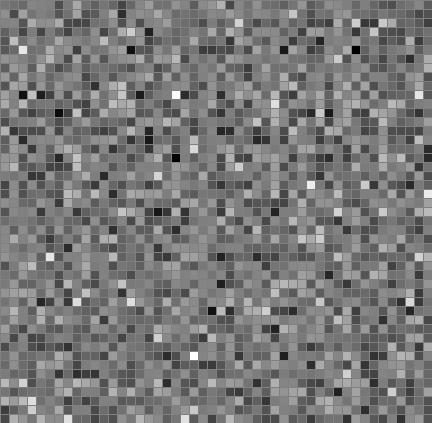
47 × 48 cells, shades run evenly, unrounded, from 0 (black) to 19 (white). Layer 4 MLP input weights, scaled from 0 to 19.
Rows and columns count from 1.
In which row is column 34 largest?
27
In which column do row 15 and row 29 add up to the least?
25
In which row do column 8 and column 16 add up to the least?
11
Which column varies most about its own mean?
47
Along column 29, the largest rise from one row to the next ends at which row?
17
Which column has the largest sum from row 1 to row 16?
38
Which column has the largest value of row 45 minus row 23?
4
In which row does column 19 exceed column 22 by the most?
14
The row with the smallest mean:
15
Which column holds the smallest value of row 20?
12
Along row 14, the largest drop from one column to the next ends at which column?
30
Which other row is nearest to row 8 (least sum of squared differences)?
1
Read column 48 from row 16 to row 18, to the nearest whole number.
10 3 3
